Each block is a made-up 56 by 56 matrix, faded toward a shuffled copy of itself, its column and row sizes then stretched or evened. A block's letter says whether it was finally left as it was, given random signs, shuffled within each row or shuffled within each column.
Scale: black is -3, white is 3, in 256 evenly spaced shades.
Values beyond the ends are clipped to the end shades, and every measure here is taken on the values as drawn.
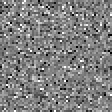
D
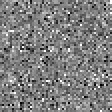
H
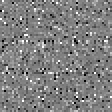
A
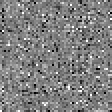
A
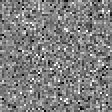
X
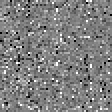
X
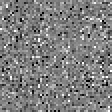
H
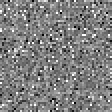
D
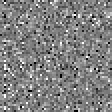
H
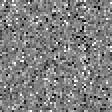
X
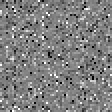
X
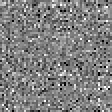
A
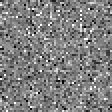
X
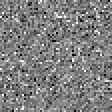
D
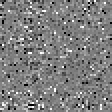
H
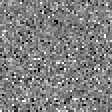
D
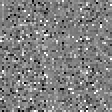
H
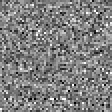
D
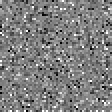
H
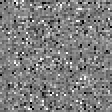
H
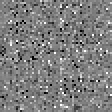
H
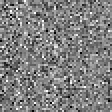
X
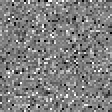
A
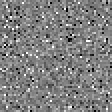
A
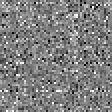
A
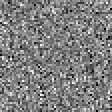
X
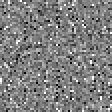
X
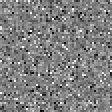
D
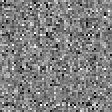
A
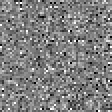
A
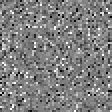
A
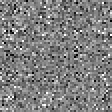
H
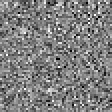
A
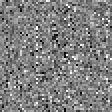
X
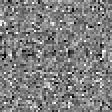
A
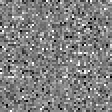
H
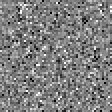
X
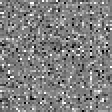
H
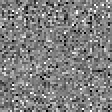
H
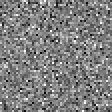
X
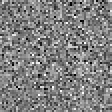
H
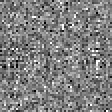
A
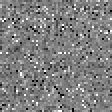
D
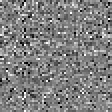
A
